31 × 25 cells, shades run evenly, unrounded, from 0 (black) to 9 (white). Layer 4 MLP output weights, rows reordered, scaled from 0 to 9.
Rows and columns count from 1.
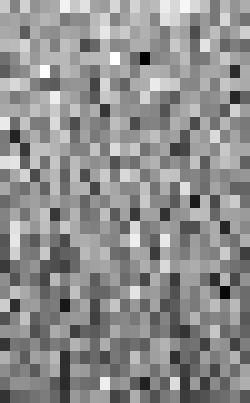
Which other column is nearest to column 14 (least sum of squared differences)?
17
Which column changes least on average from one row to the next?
19
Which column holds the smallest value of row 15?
10
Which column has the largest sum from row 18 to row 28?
14
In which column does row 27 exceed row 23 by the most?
23
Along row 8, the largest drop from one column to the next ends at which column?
24
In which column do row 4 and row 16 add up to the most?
21
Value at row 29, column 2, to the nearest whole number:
4
